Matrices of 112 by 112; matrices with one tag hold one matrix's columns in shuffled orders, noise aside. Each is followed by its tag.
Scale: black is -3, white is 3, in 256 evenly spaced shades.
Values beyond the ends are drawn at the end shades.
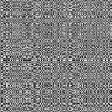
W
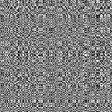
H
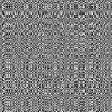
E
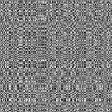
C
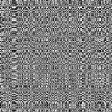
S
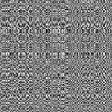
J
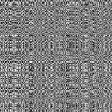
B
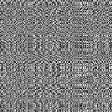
B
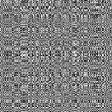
H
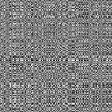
W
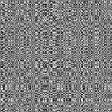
C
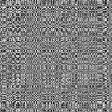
S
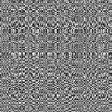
J
